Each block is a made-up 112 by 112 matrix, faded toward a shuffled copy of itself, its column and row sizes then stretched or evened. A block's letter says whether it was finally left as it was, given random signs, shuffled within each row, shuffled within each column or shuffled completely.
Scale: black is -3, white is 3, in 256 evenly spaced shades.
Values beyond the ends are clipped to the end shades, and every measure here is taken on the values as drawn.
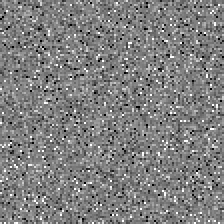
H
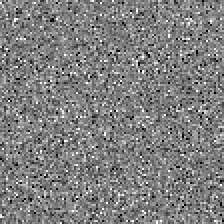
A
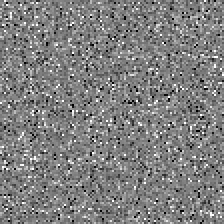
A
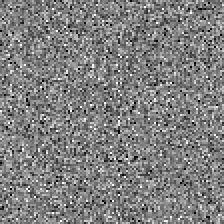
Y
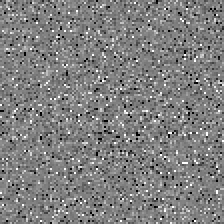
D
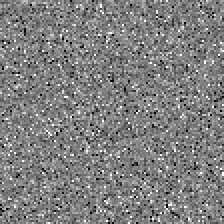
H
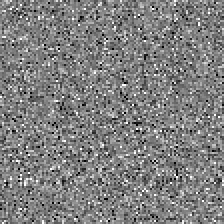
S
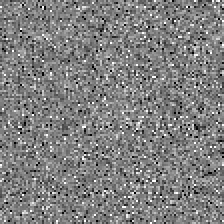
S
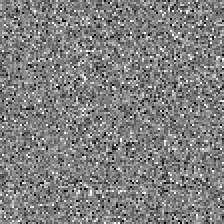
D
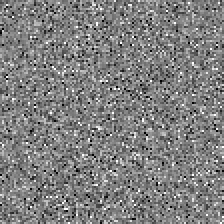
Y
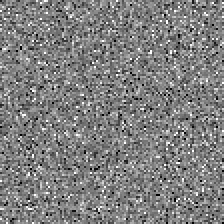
Y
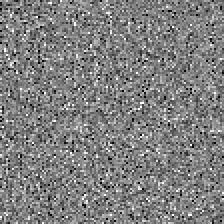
Y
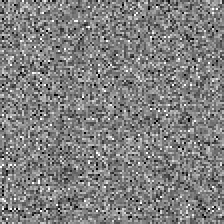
S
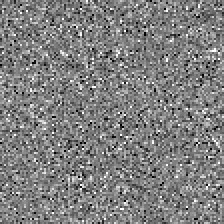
S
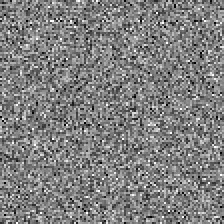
D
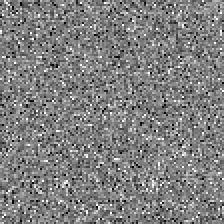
D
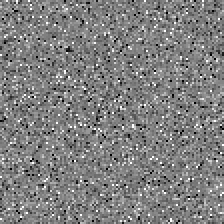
H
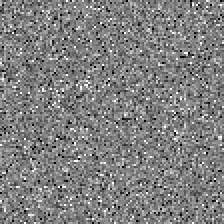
H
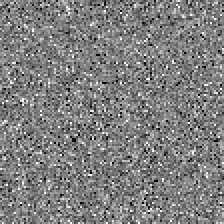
A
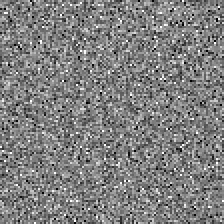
H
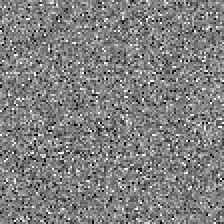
D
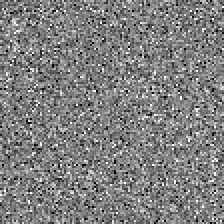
A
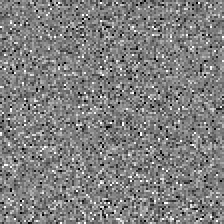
A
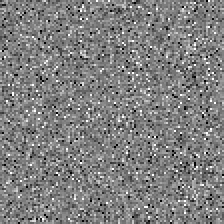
Y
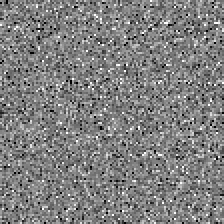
D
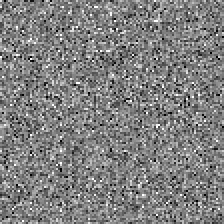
A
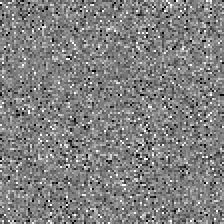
A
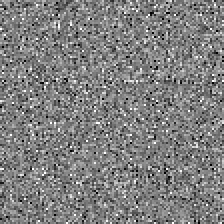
A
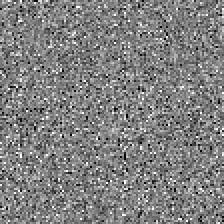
A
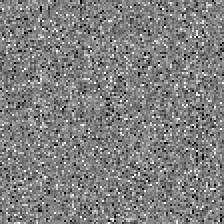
Y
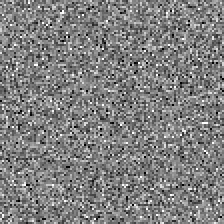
D
